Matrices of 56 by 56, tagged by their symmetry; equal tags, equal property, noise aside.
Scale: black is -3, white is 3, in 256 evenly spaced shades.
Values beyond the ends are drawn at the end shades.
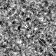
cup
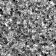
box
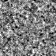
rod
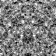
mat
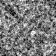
cup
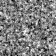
rod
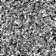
rod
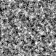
rod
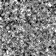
rod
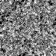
cup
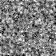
cup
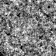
box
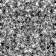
mat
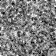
cup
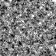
box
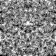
mat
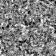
rod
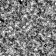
cup
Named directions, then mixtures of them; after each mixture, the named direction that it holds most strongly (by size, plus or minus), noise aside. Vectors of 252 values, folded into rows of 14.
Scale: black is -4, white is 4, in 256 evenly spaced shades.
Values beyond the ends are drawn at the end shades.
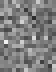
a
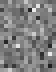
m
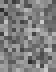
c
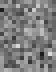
m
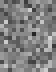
c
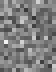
a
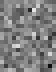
m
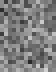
c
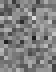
a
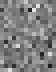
m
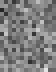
c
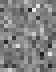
m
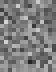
c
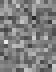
a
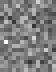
a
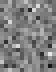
m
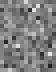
m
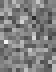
a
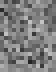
c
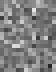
a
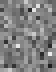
m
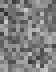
c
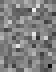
m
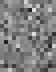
m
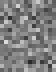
a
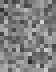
c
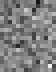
a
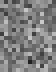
c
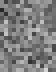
c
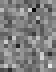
m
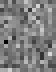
m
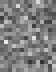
a
